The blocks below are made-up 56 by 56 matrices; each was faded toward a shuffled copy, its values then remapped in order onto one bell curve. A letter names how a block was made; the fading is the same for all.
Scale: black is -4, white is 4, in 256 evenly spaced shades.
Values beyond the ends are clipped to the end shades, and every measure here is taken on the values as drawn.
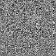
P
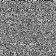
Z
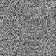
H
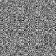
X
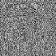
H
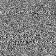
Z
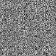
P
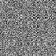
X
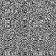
X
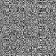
H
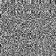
H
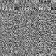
X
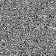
Z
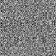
H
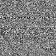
Z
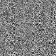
P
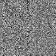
P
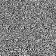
Z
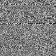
Z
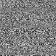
Z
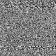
Z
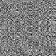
X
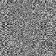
H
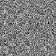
H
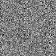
P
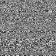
Z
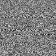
Z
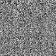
P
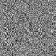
H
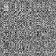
H
